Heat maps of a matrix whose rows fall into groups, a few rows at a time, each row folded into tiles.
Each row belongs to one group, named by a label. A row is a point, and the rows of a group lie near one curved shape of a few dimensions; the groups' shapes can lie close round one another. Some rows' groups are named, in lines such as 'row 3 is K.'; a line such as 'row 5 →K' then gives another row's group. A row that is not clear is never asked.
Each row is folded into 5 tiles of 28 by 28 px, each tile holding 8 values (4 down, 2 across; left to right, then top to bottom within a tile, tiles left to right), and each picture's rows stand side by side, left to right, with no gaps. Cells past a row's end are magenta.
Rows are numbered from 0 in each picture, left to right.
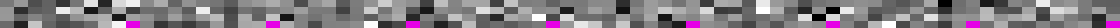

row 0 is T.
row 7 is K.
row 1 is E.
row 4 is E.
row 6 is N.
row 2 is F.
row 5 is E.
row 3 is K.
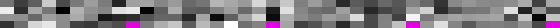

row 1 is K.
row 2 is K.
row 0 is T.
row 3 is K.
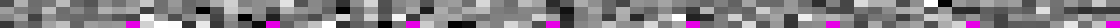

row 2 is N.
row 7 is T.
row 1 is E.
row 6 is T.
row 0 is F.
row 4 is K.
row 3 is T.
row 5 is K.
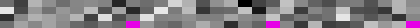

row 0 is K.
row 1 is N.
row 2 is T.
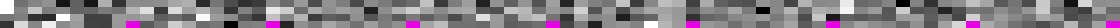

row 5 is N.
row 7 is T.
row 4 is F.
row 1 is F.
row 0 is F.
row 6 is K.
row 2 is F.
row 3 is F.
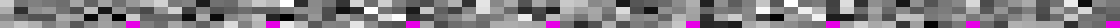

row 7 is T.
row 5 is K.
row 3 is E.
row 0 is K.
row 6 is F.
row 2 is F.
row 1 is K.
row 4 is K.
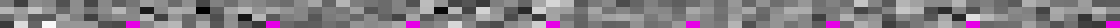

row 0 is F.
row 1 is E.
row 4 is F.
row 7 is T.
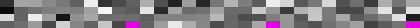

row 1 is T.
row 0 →T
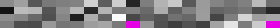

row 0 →K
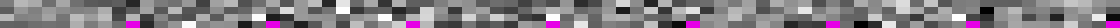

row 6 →K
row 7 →K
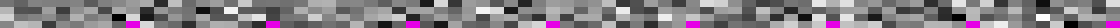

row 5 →K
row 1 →F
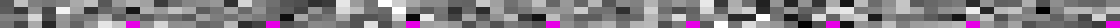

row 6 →F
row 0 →T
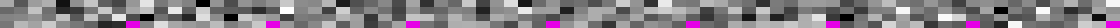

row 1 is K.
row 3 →T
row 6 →K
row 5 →K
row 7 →T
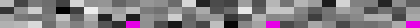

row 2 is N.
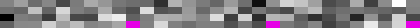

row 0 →K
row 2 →K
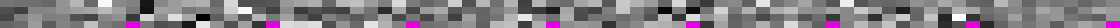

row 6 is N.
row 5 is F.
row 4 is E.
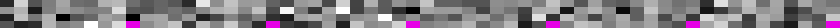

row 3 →N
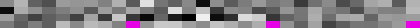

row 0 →K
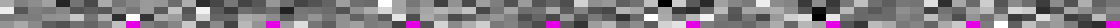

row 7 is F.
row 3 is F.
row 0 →K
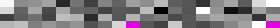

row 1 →T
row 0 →K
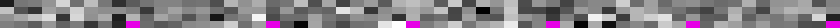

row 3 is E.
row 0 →K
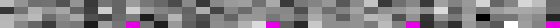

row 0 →E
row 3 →F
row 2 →T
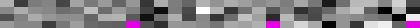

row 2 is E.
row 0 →F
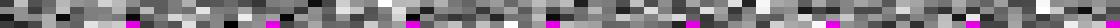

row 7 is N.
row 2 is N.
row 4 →F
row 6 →E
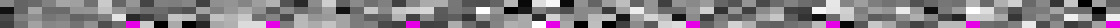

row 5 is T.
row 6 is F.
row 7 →N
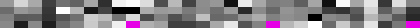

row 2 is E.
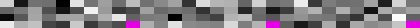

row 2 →K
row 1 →E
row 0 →F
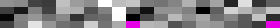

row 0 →N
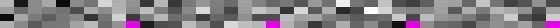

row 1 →F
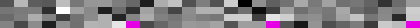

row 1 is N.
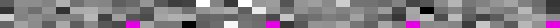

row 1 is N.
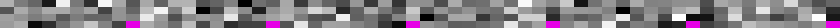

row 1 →N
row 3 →F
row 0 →T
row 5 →K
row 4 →N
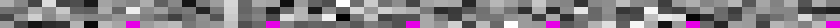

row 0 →E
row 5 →E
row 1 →E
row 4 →E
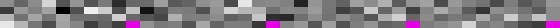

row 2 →F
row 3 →N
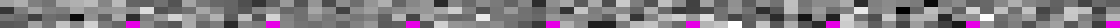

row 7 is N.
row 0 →K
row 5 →E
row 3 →F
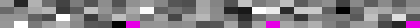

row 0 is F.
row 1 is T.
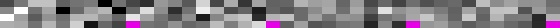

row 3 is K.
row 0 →N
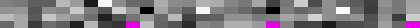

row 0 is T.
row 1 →T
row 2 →E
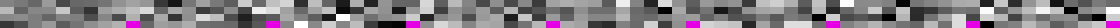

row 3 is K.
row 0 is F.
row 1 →T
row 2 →F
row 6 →K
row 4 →T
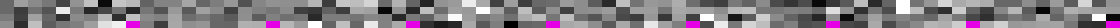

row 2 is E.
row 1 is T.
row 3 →K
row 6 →N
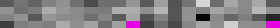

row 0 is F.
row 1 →F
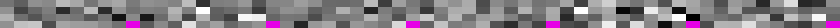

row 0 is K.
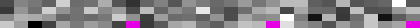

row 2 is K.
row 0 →T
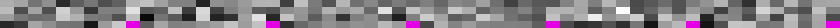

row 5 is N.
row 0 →F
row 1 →K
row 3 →F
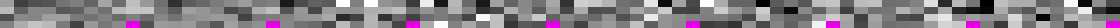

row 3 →F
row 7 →T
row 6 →T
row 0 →T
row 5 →K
